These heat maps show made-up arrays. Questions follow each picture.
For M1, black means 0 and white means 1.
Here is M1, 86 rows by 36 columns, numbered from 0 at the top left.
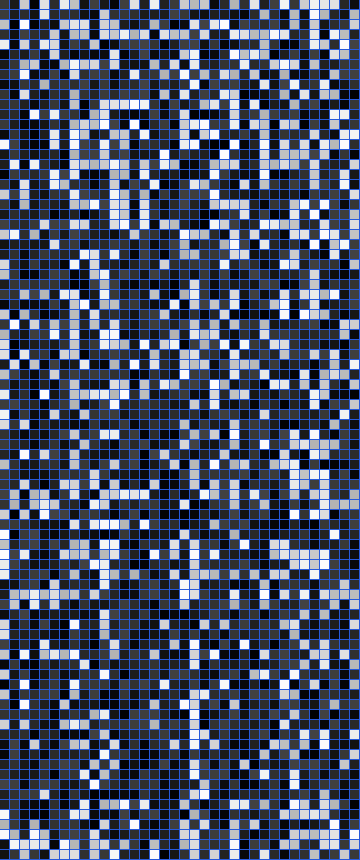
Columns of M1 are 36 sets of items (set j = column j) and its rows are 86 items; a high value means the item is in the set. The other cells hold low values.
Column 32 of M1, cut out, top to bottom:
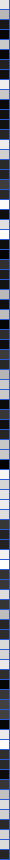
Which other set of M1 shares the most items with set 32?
30
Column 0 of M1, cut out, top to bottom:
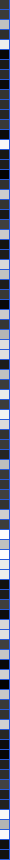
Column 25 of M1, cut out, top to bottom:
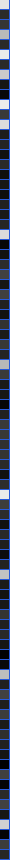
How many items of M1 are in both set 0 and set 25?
4
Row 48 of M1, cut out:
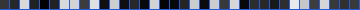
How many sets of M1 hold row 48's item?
12
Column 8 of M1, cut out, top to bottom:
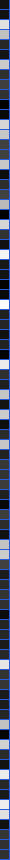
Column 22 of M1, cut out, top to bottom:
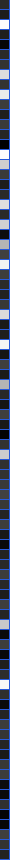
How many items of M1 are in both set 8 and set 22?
4
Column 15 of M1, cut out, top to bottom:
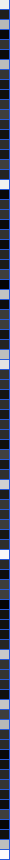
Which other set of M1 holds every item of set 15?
19
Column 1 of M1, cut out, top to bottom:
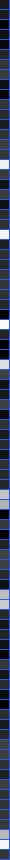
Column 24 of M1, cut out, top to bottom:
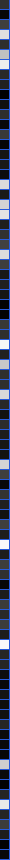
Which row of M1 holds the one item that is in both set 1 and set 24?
36
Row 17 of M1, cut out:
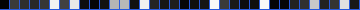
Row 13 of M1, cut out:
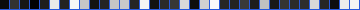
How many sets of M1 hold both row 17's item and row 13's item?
9
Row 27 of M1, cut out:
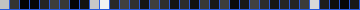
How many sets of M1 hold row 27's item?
4
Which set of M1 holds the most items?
7
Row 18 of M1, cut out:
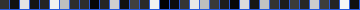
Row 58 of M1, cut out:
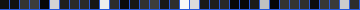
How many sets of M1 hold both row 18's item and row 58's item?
4
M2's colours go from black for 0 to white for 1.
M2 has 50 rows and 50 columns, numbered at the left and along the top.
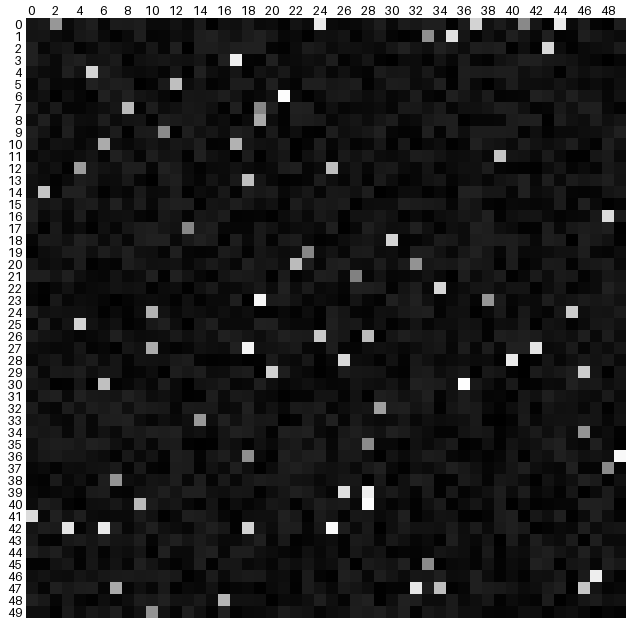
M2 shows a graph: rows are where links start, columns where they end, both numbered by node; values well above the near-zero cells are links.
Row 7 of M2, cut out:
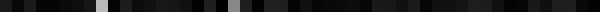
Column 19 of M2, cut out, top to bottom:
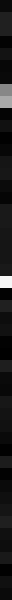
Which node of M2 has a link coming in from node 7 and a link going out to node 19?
node 8
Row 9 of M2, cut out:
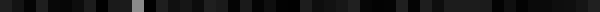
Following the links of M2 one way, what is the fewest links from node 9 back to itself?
5
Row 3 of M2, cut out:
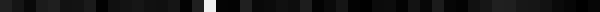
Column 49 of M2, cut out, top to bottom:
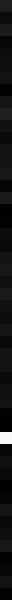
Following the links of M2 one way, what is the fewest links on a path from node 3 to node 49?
6
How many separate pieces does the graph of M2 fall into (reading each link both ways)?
4
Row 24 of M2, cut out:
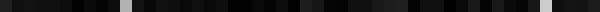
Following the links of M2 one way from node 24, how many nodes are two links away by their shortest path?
3
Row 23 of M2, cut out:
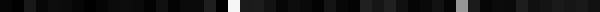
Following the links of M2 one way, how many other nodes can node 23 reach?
4
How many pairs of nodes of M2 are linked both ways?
6
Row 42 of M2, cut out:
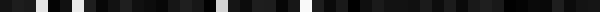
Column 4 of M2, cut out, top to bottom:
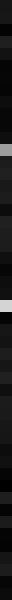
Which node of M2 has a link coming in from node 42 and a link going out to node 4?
node 25
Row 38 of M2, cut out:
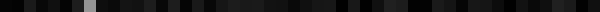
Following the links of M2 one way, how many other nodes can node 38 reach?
4
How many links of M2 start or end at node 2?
2
